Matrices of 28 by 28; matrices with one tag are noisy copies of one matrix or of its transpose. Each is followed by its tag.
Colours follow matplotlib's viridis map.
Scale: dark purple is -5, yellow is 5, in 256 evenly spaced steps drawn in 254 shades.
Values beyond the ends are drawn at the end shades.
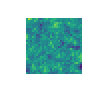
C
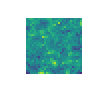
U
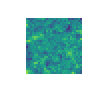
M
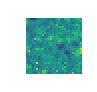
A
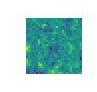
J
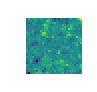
M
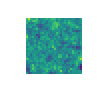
C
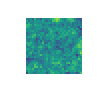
J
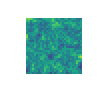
C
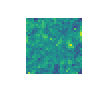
U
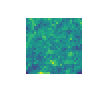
U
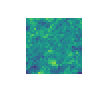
U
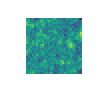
U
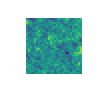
A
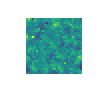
C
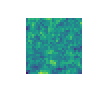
U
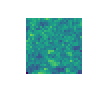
U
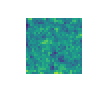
A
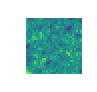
M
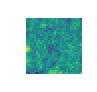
J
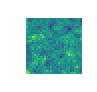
M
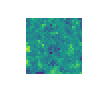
J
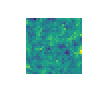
A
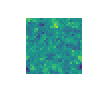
C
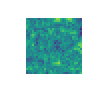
J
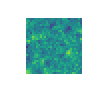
M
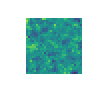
C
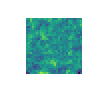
U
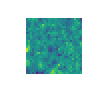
J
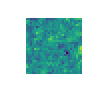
A
